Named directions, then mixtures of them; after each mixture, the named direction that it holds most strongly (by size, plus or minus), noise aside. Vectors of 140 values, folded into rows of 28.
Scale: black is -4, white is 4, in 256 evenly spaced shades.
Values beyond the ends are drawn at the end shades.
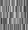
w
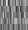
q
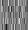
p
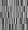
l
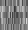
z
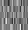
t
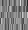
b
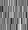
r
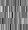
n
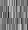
r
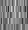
w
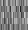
q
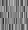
l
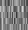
t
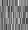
p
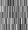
r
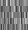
q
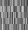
t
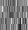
r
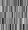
n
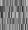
z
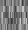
z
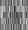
z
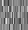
t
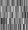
w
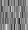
p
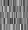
t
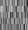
w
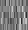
r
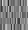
p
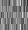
b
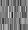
n
